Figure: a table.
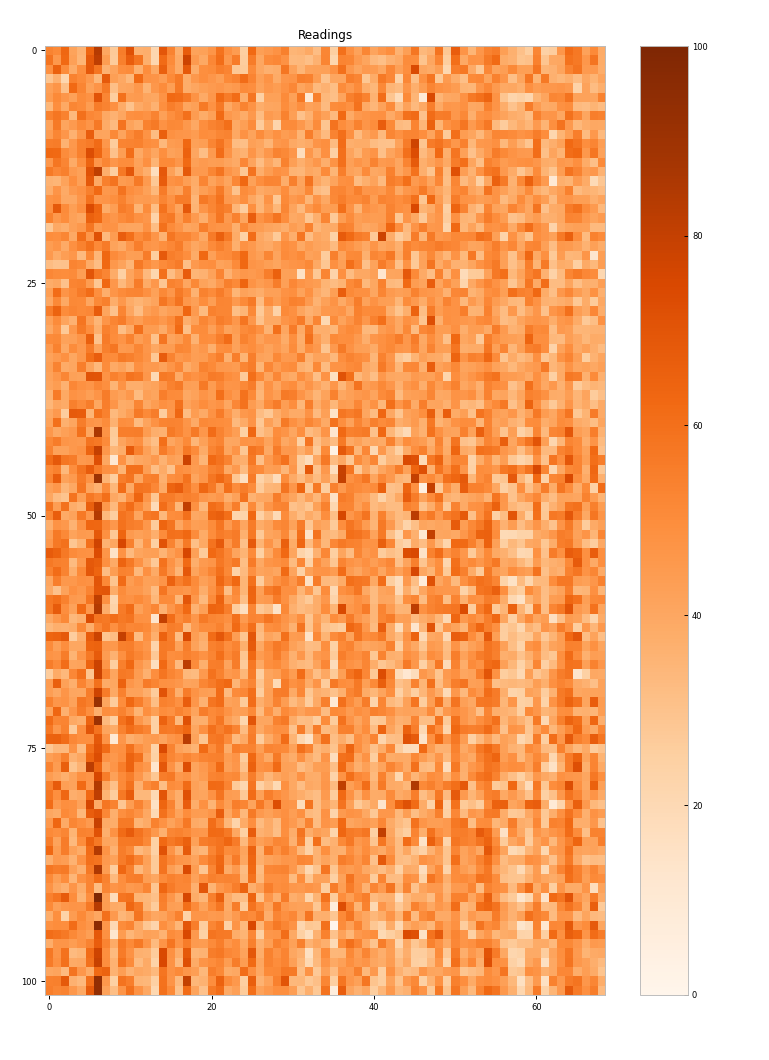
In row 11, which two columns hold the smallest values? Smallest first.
31, 35
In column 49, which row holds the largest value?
39
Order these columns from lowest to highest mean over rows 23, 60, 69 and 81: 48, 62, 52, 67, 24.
62, 52, 67, 24, 48
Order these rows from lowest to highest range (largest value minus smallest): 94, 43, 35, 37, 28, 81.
37, 28, 35, 81, 43, 94
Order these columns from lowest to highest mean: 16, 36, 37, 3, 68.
68, 3, 16, 37, 36
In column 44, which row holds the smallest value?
67
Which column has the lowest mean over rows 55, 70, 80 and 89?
35
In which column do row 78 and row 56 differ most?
45
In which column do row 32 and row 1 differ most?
6
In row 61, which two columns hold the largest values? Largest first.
14, 5
